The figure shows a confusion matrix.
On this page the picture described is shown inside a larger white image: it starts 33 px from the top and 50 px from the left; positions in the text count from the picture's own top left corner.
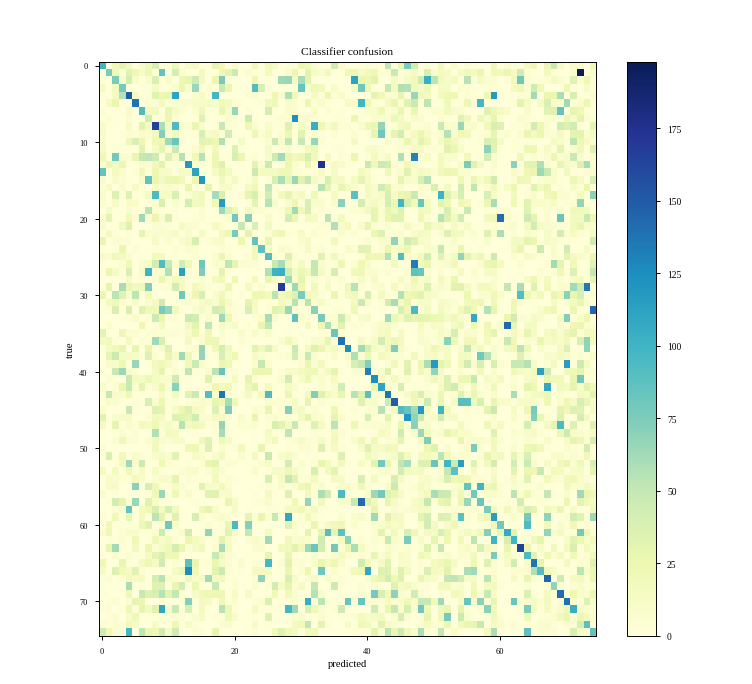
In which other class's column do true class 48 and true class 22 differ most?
20
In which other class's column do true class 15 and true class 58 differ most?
4
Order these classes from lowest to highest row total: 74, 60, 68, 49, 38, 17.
49, 68, 60, 38, 74, 17
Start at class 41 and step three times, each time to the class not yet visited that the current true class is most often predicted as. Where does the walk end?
54
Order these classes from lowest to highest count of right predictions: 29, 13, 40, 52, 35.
29, 35, 52, 13, 40
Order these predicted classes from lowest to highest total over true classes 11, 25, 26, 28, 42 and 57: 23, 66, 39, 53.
66, 23, 53, 39
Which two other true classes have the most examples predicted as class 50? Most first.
39, 52
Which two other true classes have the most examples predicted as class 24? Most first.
67, 39
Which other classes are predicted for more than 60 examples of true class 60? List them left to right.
10, 20, 22, 64
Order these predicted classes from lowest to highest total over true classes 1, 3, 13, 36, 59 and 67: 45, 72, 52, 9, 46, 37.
37, 46, 45, 52, 9, 72
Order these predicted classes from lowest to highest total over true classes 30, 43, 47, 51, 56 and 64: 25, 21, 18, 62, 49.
21, 49, 62, 25, 18
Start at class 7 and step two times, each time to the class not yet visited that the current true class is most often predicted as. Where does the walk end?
27
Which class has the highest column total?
18
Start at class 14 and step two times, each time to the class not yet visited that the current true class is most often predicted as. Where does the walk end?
46
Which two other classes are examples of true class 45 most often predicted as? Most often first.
48, 51
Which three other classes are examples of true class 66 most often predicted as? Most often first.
13, 40, 33
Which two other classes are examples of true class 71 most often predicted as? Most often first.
9, 28
